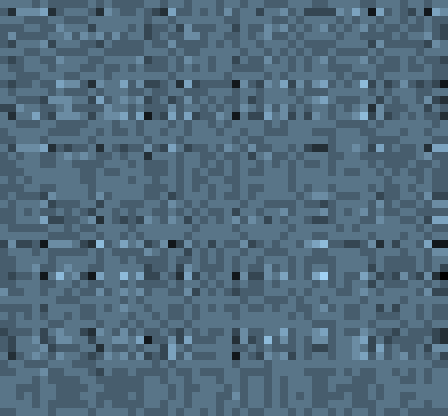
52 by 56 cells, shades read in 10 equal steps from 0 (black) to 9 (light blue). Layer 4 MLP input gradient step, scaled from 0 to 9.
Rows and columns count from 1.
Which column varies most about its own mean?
56
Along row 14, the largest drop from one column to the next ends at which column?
47
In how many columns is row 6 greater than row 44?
10
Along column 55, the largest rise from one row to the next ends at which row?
32
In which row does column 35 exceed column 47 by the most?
2
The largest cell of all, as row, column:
35, 41
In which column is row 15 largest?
46
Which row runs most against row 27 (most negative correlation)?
50
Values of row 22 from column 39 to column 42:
5 5 5 4
